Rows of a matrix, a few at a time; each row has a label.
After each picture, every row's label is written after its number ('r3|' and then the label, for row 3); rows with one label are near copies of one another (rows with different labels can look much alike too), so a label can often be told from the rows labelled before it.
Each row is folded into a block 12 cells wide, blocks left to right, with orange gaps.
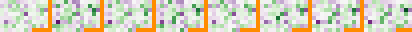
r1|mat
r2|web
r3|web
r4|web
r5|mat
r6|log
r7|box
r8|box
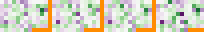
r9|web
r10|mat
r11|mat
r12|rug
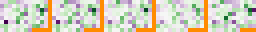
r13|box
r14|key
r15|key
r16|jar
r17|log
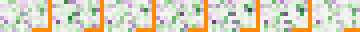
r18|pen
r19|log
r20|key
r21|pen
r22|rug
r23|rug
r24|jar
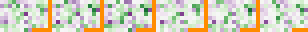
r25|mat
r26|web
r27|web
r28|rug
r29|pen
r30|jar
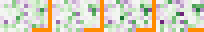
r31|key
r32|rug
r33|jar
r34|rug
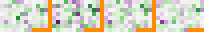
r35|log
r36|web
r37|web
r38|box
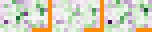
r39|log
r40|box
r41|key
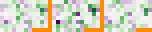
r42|jar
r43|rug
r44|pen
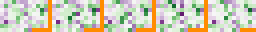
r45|web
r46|log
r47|pen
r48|mat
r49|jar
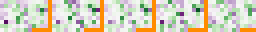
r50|box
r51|jar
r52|jar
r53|rug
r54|pen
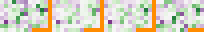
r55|web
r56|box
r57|box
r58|pen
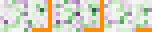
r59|key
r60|web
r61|box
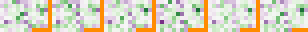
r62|log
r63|mat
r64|key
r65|rug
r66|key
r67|rug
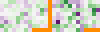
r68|pen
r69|mat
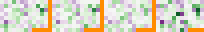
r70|web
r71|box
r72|pen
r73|rug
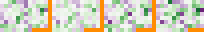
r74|pen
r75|key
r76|pen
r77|log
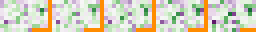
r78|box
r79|rug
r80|pen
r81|log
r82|rug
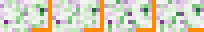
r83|box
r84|box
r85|rug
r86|rug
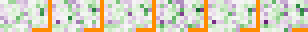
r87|pen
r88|jar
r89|web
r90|web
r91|box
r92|web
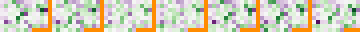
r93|log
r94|key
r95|web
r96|web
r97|log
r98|pen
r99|box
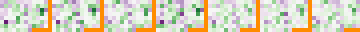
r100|box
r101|rug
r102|pen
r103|web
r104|key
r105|rug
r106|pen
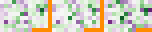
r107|rug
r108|jar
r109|log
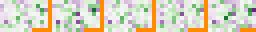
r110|jar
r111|rug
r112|key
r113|web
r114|log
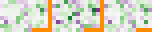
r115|pen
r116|log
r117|jar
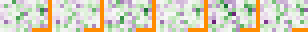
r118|log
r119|key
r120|key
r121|rug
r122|mat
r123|jar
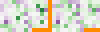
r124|jar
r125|mat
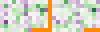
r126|web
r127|key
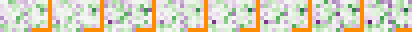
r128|pen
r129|pen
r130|box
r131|key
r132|box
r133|box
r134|web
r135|key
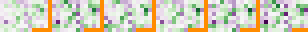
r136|key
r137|mat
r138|pen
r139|box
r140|web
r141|mat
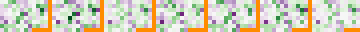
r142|pen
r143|log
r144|key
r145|mat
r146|pen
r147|jar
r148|jar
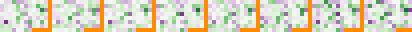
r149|jar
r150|log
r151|rug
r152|rug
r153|pen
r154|pen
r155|mat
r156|log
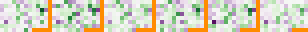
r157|jar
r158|log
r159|mat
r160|rug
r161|box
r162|box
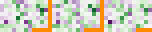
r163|jar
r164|web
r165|box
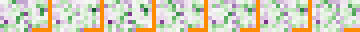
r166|pen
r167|box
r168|rug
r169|mat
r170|key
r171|mat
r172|mat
